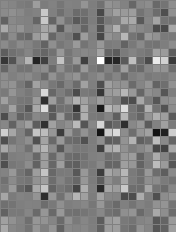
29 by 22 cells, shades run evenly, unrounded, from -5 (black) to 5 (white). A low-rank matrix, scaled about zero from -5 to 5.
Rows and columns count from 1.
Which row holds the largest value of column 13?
8
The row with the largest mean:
17
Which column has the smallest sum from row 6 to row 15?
1
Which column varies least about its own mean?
12
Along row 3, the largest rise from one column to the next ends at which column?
6
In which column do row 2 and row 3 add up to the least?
13
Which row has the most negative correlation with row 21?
29
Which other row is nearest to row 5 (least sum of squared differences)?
23
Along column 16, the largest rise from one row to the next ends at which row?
14
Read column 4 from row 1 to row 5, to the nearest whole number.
0 0 0 0 -1
